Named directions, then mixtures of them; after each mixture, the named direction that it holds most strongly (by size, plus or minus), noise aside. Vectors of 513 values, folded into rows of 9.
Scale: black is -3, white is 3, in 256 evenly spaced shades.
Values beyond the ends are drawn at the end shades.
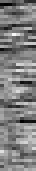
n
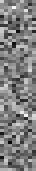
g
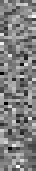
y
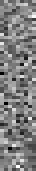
y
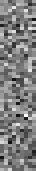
g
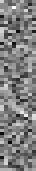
g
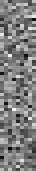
y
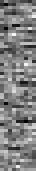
n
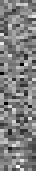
y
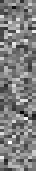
g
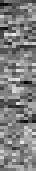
n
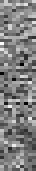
y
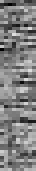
n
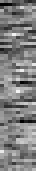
n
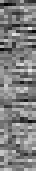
n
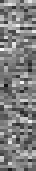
g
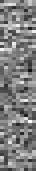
g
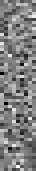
y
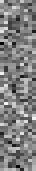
g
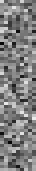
g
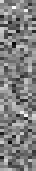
g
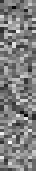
g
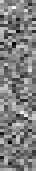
g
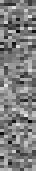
g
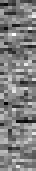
n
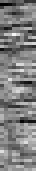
n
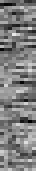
n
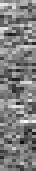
n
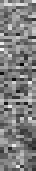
y
